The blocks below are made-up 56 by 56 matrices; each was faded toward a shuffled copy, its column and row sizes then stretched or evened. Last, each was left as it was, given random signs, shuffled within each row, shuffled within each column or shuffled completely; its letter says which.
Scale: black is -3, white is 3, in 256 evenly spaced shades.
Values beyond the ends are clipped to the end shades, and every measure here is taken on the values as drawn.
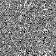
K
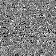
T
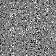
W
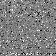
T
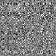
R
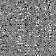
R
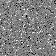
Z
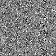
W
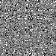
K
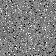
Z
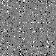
K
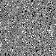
W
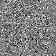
W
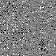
R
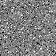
Z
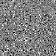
R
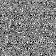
T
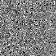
K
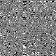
R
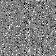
W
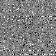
K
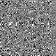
K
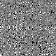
K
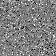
Z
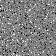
Z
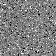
Z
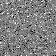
Z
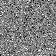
Z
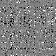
R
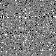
K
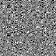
R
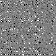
R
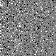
W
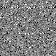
T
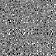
R
